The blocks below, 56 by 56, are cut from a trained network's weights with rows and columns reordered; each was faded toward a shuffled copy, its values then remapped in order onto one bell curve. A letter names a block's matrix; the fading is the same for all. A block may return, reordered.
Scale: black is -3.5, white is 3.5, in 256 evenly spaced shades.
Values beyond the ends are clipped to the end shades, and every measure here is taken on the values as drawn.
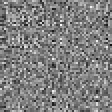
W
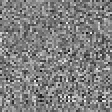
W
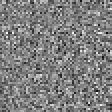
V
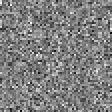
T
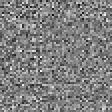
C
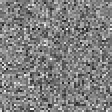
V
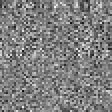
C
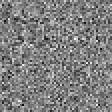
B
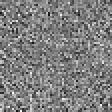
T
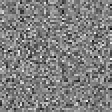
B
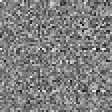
W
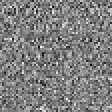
B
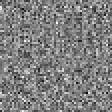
B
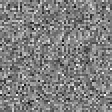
B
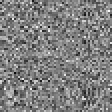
W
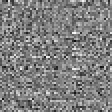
C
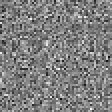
B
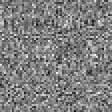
B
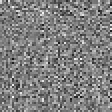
W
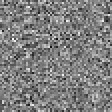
B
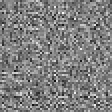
C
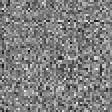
W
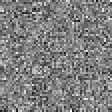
B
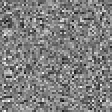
C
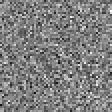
T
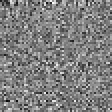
W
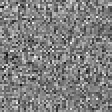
B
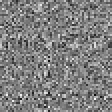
W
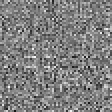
W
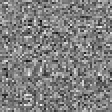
C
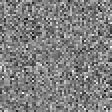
V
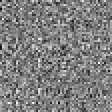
C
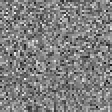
T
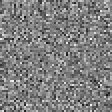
B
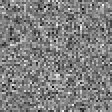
T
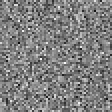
T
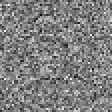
B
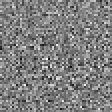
W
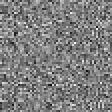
B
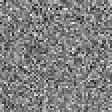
V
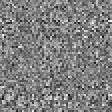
W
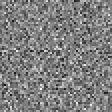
B
